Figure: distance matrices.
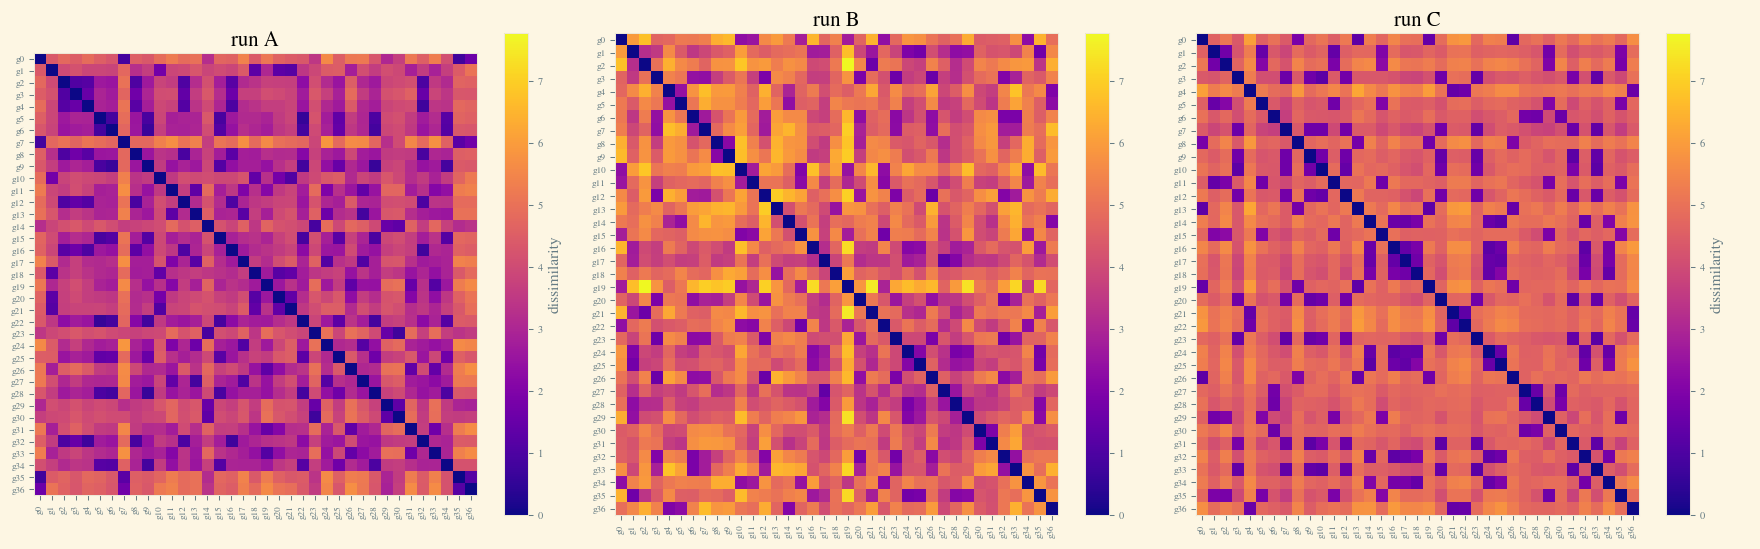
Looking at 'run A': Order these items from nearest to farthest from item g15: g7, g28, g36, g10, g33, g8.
g28, g8, g33, g10, g36, g7
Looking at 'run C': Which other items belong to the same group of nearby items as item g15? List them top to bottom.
g1, g2, g5, g11, g29, g35
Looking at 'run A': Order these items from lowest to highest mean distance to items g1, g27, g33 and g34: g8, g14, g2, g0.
g8, g2, g14, g0
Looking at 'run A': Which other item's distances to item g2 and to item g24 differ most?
g3
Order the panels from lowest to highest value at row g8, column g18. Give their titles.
run A, run C, run B
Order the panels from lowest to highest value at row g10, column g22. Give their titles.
run B, run A, run C
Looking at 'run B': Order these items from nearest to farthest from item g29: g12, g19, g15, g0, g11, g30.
g30, g12, g11, g15, g0, g19
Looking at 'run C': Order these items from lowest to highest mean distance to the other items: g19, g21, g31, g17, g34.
g31, g17, g34, g19, g21
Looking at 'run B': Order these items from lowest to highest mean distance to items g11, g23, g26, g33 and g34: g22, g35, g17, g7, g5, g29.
g7, g22, g17, g29, g35, g5
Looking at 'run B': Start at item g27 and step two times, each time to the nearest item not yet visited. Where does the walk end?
g28
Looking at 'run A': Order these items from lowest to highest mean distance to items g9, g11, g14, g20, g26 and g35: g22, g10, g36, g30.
g22, g10, g30, g36
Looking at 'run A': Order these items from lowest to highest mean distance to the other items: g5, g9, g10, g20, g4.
g9, g5, g4, g20, g10
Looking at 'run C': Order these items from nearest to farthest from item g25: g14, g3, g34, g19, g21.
g14, g34, g3, g19, g21
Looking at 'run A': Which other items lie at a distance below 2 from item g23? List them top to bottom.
g14, g29, g30
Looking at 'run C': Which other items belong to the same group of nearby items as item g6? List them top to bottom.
g27, g28, g30
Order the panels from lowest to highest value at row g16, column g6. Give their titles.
run A, run B, run C
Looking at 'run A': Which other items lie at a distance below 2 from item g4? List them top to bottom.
g2, g3, g8, g12, g16, g32
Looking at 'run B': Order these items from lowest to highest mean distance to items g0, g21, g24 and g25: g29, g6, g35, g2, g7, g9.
g35, g29, g2, g6, g7, g9
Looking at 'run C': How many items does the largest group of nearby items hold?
9
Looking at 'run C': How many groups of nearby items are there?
6
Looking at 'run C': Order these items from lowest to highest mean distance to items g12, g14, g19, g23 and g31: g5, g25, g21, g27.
g25, g5, g27, g21
